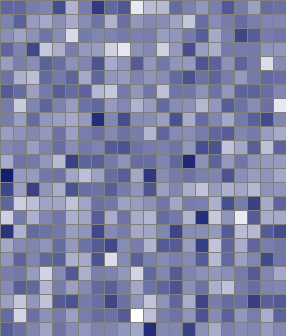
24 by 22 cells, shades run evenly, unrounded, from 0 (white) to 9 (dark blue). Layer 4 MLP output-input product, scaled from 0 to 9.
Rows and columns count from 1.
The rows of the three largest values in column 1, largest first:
13, 17, 14
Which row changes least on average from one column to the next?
10
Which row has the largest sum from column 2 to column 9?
1
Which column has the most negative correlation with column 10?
15
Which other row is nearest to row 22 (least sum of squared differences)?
18
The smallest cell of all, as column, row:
11, 23
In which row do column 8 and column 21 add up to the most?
9
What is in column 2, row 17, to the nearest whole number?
3
